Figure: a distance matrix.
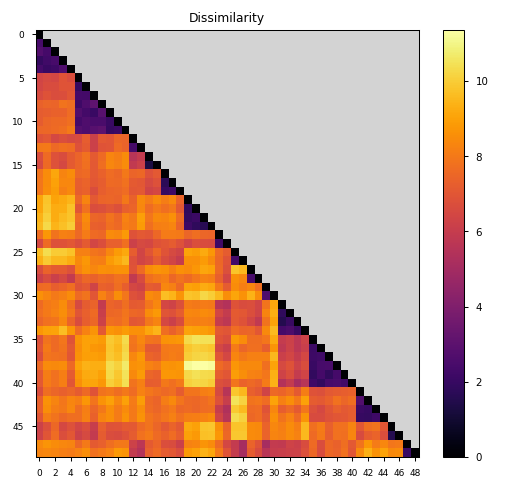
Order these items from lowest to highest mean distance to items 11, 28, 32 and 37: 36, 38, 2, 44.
36, 38, 2, 44
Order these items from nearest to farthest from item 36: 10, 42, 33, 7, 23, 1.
33, 23, 42, 1, 7, 10
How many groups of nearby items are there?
15
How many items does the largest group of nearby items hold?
7
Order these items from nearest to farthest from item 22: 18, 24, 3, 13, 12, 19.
19, 24, 18, 12, 13, 3
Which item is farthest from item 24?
30
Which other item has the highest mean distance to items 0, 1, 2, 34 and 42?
25
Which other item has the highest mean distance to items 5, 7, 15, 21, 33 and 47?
38
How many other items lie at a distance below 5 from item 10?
6
